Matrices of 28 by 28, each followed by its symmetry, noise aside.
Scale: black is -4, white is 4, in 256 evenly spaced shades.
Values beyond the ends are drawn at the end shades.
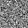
antisymmetric.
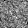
symmetric across the other diagonal.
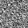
antisymmetric.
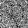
symmetric across the other diagonal.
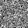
no symmetry.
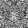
mirrored left to right.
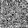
symmetric across the other diagonal.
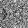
mirrored top to bottom.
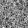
same after a half turn.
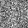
mirrored top to bottom.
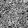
no symmetry.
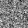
antisymmetric.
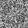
same after a half turn.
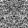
mirrored left to right.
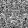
mirrored left to right.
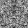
mirrored left to right.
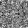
mirrored top to bottom.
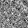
symmetric across the other diagonal.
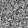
no symmetry.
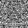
mirrored left to right.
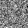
antisymmetric.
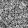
symmetric across the other diagonal.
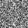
same after a half turn.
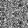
mirrored top to bottom.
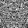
mirrored left to right.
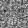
antisymmetric.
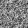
same after a half turn.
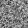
symmetric across the other diagonal.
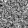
antisymmetric.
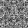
mirrored left to right.
